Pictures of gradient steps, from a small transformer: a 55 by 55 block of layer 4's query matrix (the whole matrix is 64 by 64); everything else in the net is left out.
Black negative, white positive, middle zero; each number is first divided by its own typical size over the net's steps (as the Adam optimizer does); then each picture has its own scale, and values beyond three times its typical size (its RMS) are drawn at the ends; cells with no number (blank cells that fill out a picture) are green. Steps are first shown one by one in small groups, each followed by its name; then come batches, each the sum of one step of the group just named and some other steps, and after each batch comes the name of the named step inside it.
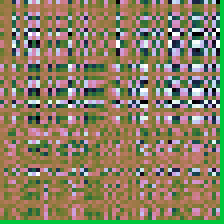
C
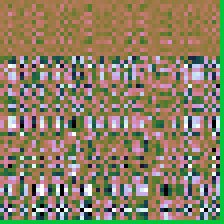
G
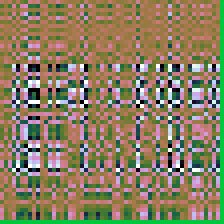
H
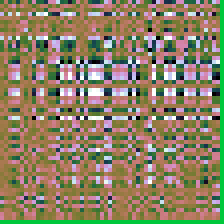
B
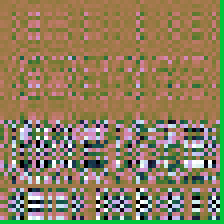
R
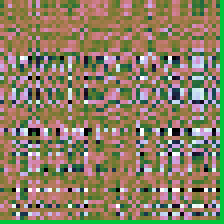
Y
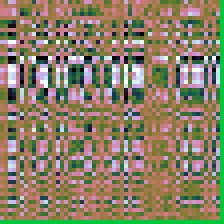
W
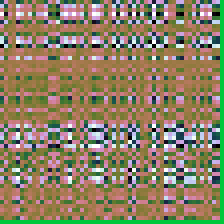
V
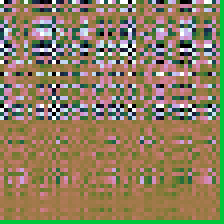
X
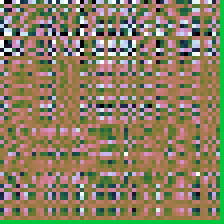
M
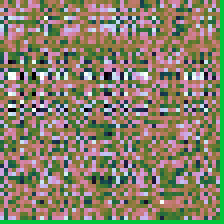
G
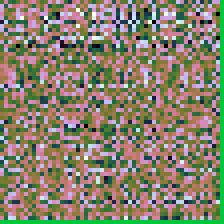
V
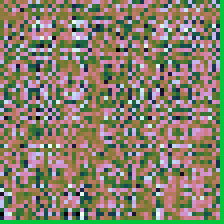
H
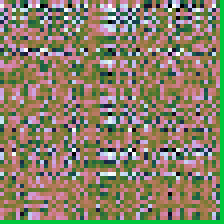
R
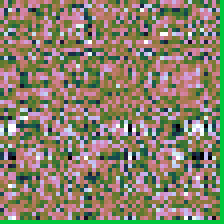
G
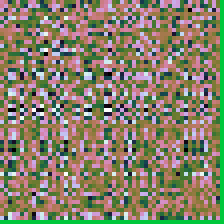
X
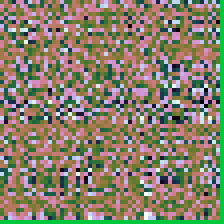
C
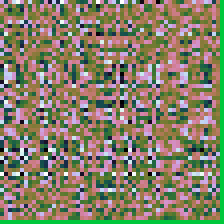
M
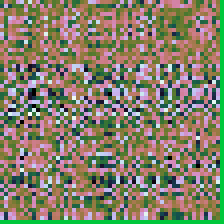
H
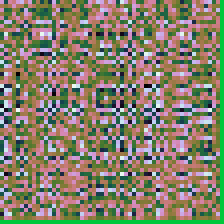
X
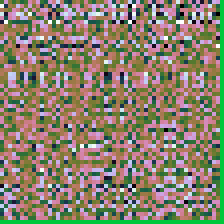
V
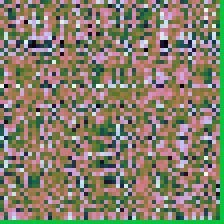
X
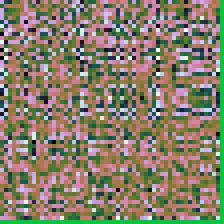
M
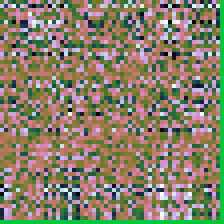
Y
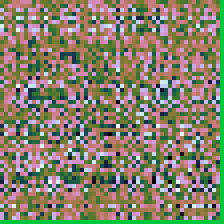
Y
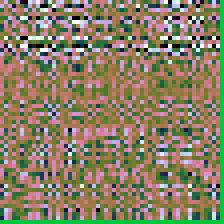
R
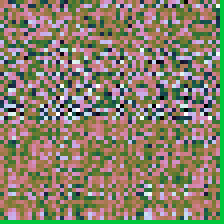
X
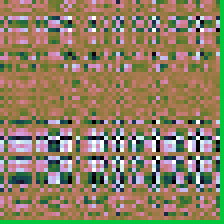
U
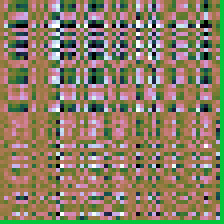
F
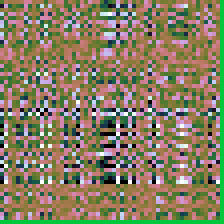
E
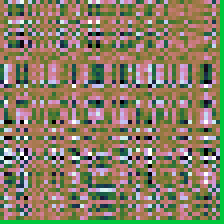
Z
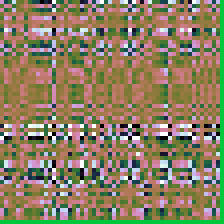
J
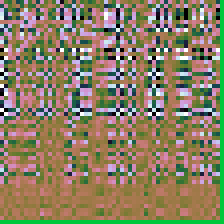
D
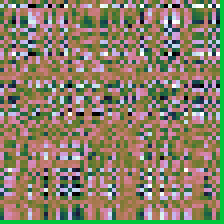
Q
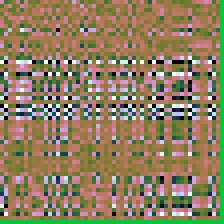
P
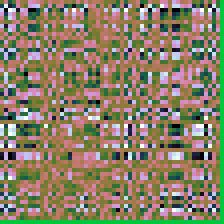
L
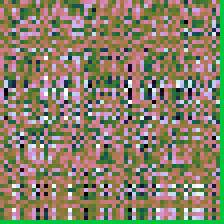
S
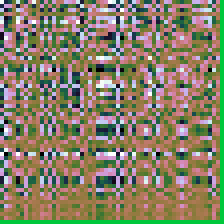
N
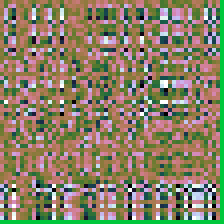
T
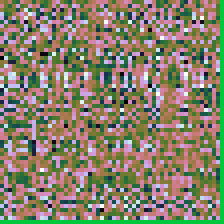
D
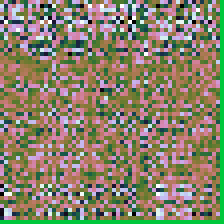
S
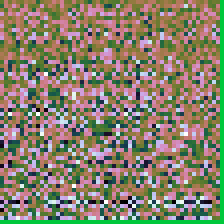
E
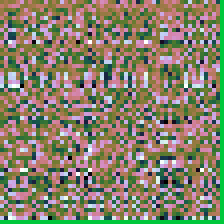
U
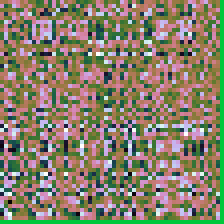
J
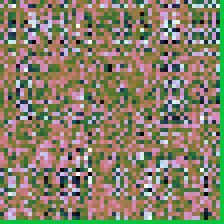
Q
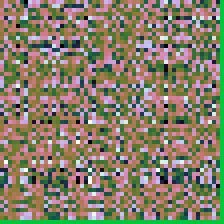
F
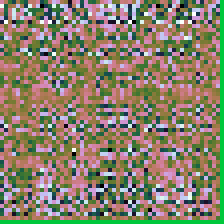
J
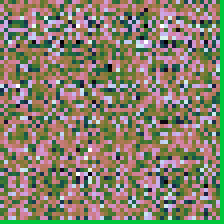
F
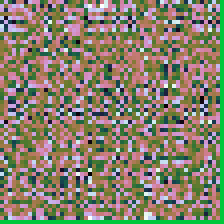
Q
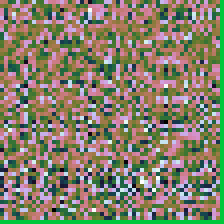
N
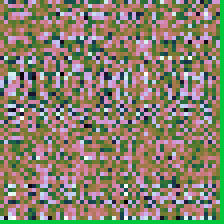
P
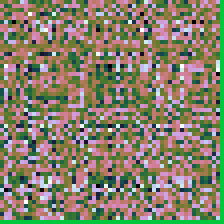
J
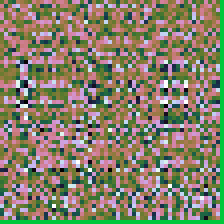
T
